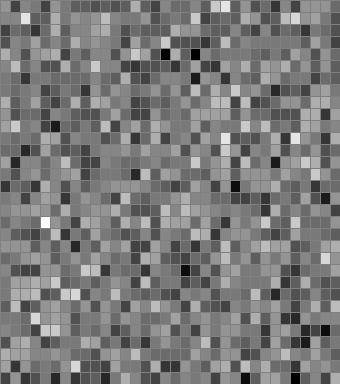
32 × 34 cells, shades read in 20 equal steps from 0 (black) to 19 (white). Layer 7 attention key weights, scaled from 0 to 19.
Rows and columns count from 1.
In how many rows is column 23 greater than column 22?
22
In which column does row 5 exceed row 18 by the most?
14
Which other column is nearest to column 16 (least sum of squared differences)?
34
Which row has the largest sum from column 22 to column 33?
15
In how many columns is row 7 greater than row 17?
11
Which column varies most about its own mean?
30
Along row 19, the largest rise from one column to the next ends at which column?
5
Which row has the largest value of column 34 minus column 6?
32
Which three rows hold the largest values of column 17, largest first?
4, 18, 19
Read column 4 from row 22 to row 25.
12 5 13 14
